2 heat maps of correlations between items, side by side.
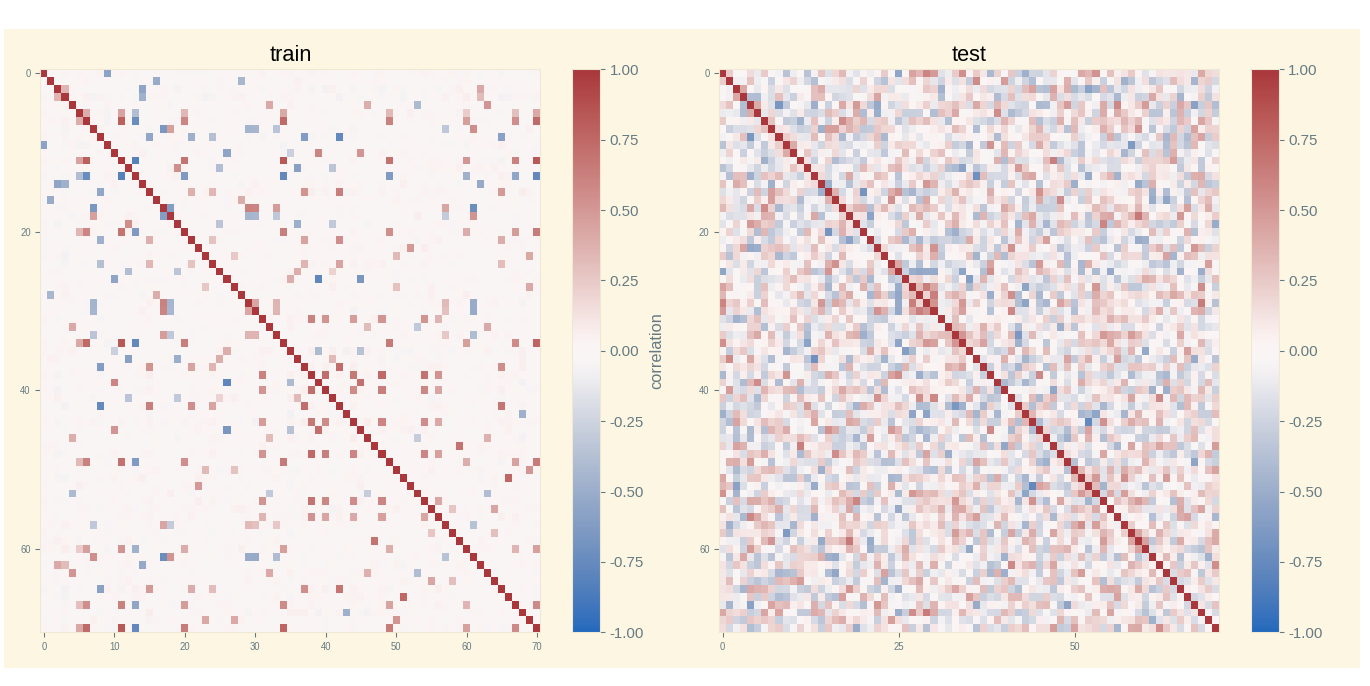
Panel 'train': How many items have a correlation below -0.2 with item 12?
3
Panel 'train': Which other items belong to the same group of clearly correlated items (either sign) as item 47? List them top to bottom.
59
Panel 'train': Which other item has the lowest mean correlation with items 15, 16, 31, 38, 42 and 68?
8
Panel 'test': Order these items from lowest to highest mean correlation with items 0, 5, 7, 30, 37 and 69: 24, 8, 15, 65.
8, 24, 15, 65
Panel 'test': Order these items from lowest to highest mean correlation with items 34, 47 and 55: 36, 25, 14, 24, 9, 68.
25, 9, 24, 36, 14, 68
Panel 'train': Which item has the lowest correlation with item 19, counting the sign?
36
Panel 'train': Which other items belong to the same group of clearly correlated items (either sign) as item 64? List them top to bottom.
55, 58
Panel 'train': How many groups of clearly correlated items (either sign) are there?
16
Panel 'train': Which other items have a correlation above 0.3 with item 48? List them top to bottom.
31, 38, 40, 44, 54, 56
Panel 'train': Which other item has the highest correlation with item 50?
69
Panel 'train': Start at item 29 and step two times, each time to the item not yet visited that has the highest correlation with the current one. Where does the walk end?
30
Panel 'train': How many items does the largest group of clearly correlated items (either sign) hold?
10
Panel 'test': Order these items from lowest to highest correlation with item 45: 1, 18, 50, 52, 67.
18, 1, 50, 67, 52
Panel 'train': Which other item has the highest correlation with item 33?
17
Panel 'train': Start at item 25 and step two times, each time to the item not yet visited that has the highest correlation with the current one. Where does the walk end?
41
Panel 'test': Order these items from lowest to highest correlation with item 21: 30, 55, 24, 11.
30, 55, 11, 24
